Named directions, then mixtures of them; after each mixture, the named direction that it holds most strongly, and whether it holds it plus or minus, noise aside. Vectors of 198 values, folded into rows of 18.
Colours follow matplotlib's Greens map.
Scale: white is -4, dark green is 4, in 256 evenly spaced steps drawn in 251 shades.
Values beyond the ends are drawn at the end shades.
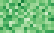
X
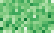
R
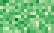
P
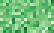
R, minus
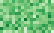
R, plus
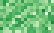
P, plus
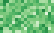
P, plus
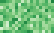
R, minus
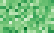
P, minus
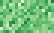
X, minus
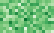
X, minus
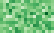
X, minus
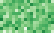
R, plus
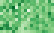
X, plus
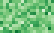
X, minus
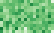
R, plus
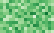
X, minus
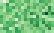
P, minus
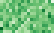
R, plus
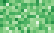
P, plus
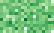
R, plus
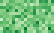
P, minus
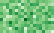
X, minus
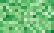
X, plus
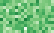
P, plus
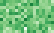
P, plus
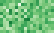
X, minus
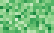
P, minus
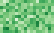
P, minus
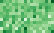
R, minus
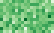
R, plus
